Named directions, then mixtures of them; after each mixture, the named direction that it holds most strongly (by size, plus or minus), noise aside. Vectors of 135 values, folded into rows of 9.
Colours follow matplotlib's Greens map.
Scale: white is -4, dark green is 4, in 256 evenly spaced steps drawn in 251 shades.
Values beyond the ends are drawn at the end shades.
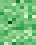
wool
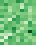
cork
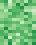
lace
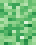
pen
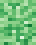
pen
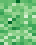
wool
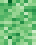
lace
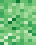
cork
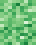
pen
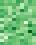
cork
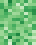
lace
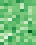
cork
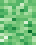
cork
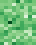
wool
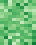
lace
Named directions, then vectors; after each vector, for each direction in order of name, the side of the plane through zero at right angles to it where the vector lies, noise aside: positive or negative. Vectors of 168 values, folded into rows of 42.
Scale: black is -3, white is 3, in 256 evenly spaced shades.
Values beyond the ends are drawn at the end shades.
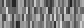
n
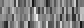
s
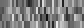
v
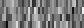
negative, positive, positive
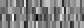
negative, negative, positive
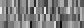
negative, positive, negative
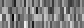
positive, positive, negative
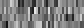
negative, positive, positive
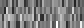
positive, negative, positive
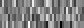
negative, negative, negative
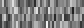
negative, positive, positive
